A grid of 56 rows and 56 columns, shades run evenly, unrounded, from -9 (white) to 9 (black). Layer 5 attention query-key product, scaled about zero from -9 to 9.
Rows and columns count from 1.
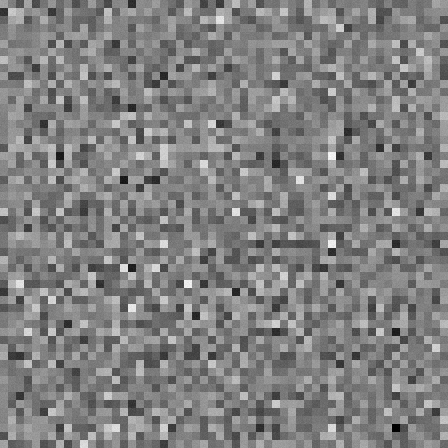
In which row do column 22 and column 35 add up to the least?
10
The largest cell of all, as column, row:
50, 54
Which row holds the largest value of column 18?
24
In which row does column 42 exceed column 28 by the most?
32
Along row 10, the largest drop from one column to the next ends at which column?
22
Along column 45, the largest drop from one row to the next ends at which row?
46
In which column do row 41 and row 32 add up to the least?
35
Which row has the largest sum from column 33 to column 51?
31
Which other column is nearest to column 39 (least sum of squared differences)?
55
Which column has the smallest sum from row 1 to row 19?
2
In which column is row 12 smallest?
42
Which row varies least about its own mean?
5
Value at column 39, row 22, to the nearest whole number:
-2
